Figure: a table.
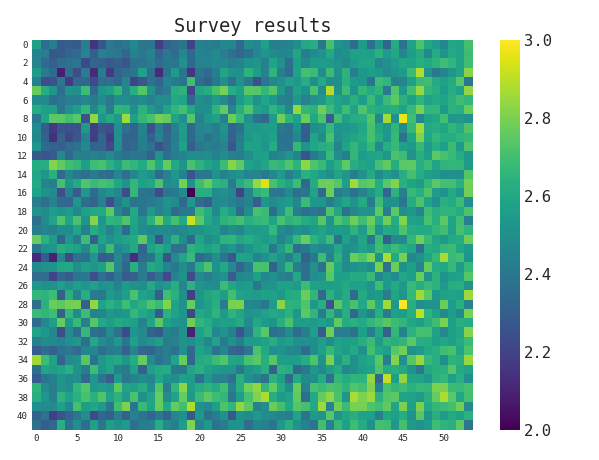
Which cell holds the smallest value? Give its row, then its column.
16, 19
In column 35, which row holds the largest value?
39
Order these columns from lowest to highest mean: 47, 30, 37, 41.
30, 37, 41, 47
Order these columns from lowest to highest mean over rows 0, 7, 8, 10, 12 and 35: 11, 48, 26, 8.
8, 11, 26, 48
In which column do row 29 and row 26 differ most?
19
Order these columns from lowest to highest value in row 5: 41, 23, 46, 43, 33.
43, 33, 41, 46, 23
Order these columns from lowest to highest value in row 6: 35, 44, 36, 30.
30, 35, 36, 44
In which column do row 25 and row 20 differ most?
7
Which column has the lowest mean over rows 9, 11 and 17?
9
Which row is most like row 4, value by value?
17
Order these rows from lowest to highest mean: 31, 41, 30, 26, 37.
31, 41, 26, 30, 37
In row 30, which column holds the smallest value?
0
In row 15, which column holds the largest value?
28
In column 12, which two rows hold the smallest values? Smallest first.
23, 4
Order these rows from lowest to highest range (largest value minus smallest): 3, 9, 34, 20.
20, 34, 9, 3
